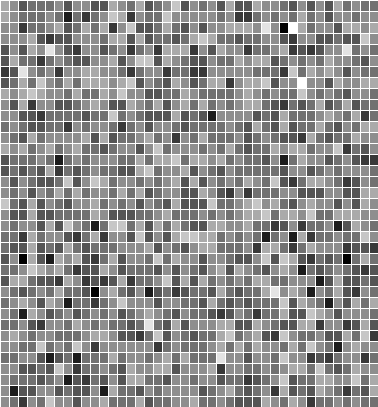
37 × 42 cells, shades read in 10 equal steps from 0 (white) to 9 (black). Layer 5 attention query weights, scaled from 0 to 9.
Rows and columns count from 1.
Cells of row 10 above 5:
12
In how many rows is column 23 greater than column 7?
14
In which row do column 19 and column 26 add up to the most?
8
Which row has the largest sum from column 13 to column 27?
27
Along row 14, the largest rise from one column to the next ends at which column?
39
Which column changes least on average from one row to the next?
1
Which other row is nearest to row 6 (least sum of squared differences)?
16
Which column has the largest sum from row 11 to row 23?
5
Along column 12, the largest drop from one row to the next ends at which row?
37
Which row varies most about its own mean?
24
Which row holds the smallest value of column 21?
22
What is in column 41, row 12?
3
